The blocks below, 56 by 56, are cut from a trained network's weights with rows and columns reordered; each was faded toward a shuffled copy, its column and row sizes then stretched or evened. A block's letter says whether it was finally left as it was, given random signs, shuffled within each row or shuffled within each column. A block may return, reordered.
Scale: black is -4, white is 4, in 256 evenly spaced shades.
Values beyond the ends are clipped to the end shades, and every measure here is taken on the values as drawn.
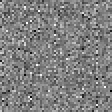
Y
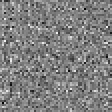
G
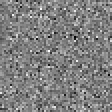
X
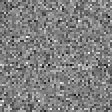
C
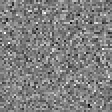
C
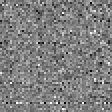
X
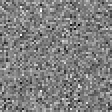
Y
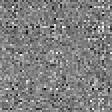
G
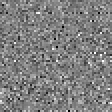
C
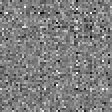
X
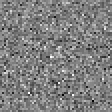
C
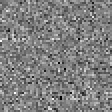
C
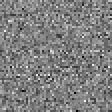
C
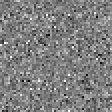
C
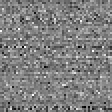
C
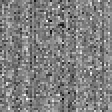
Y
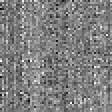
G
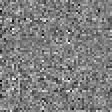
X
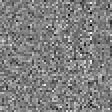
Y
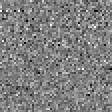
C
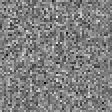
Y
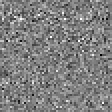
C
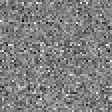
C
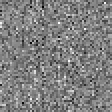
Y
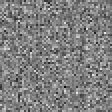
Y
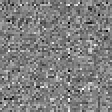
G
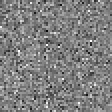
Y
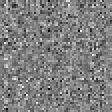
G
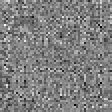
G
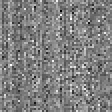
Y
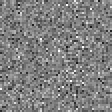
Y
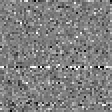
C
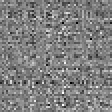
G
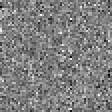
Y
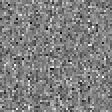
Y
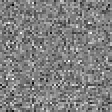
G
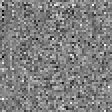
X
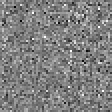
X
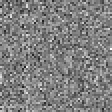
Y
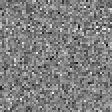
C
